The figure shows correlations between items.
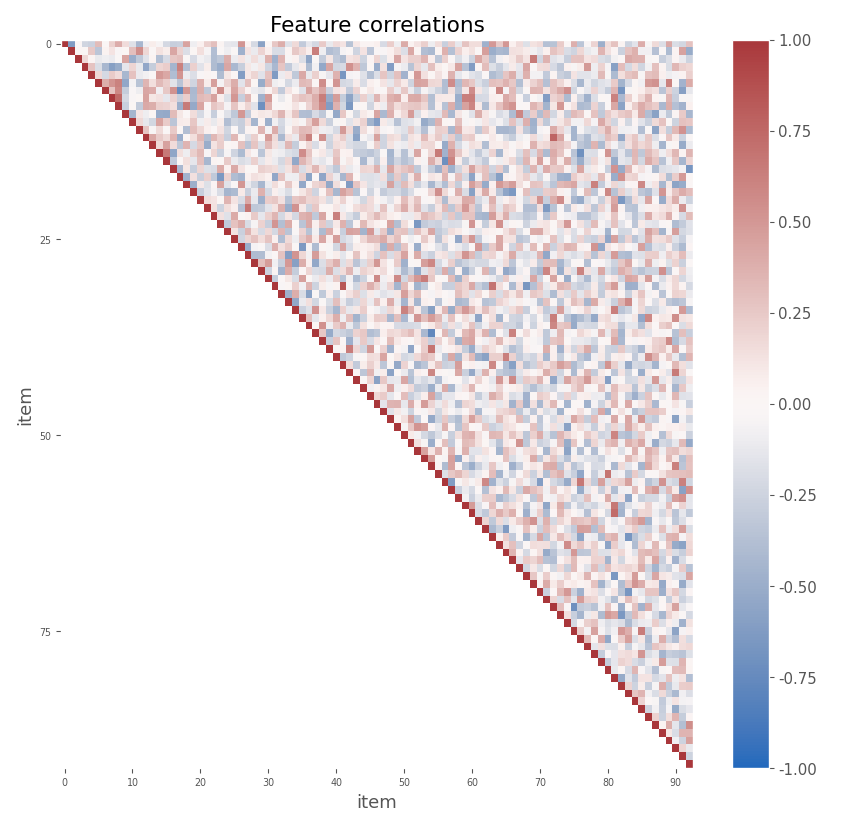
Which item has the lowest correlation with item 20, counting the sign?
82
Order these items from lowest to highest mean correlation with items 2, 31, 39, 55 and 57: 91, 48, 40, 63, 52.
48, 91, 40, 52, 63
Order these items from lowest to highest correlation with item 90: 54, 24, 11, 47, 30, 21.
47, 21, 30, 11, 24, 54
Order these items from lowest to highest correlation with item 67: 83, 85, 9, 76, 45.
45, 76, 83, 85, 9
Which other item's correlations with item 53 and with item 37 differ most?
54
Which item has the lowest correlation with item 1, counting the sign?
0
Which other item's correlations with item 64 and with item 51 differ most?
74
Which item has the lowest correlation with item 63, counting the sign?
83
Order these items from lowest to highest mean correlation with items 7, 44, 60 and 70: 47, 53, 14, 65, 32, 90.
90, 53, 32, 14, 47, 65
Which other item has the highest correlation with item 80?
55
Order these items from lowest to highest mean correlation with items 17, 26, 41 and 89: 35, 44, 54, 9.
35, 44, 54, 9
